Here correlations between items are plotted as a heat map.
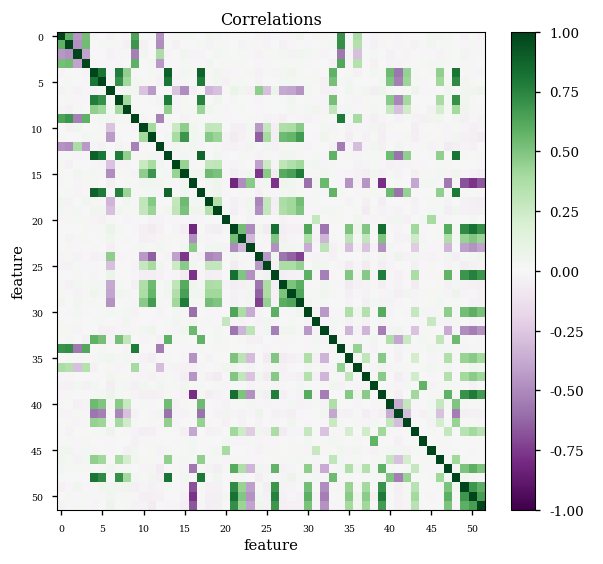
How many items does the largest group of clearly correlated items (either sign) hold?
15
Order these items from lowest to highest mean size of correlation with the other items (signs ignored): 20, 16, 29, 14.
20, 14, 29, 16
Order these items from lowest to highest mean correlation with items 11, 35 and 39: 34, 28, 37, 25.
34, 25, 28, 37
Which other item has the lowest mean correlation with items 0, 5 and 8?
41
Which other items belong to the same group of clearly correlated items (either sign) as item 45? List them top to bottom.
20, 31
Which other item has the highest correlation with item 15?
29
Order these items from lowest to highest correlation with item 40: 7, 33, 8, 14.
14, 8, 33, 7
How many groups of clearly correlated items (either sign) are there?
6
